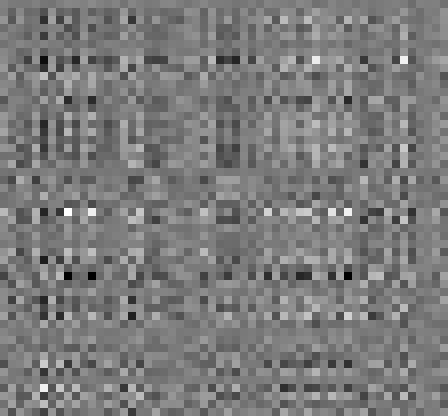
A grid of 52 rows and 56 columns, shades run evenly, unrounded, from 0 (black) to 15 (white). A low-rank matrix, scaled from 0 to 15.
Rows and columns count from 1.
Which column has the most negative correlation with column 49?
52
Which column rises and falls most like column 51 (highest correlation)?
40
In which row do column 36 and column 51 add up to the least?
49
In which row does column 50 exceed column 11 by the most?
23
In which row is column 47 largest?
35
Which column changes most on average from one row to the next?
6
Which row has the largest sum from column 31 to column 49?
27
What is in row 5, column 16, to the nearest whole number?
9
